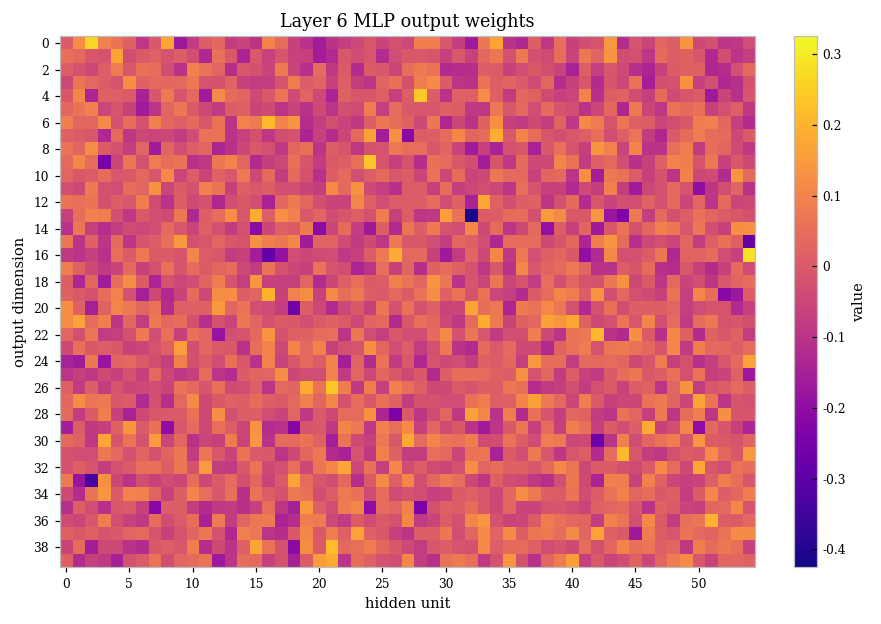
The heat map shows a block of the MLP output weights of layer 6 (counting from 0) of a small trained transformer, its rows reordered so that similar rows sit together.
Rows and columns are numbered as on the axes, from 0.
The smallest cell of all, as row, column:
13, 32
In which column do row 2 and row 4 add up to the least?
51
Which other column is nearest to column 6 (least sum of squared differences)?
11
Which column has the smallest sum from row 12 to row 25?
3
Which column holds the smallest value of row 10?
42
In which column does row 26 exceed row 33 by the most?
2
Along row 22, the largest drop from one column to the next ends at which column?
43
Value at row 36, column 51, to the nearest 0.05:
0.2
